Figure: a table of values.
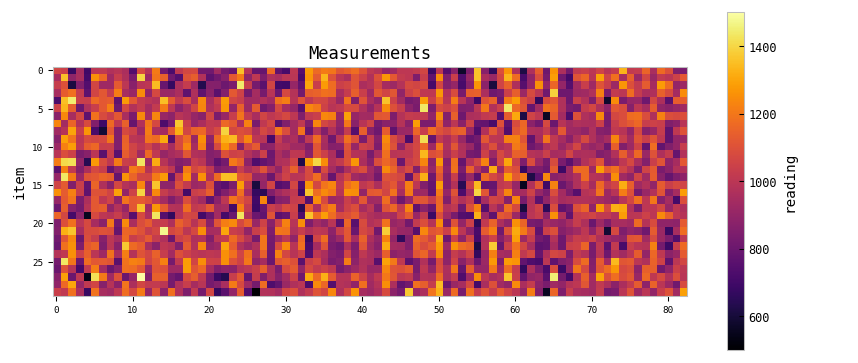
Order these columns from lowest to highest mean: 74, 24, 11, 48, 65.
74, 65, 48, 24, 11
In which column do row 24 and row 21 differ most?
14
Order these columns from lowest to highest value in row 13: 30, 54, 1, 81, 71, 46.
81, 30, 46, 54, 1, 71
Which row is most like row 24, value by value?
20
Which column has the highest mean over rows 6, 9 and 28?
60
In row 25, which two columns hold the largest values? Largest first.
1, 73
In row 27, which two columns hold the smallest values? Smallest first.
4, 22
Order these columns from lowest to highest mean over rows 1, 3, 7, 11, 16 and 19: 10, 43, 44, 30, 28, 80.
10, 30, 28, 80, 44, 43
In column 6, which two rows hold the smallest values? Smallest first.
8, 7
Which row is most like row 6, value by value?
3
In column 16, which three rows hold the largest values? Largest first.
7, 8, 20
